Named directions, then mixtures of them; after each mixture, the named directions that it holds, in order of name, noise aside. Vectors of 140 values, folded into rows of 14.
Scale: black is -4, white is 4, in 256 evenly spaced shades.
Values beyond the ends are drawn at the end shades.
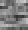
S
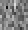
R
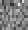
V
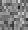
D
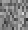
D, R.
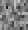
D, R, S.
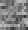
S.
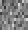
D, V.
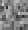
D, R, S.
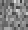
D, R, V.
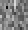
R.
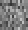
D, R, V.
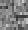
R, S, V.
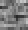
S.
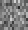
D, V.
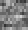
S.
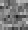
S.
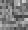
R, S, V.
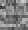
R, S.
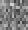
D, V.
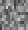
D, R, S.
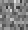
D, R, V.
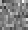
D, S, V.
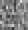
R, S.
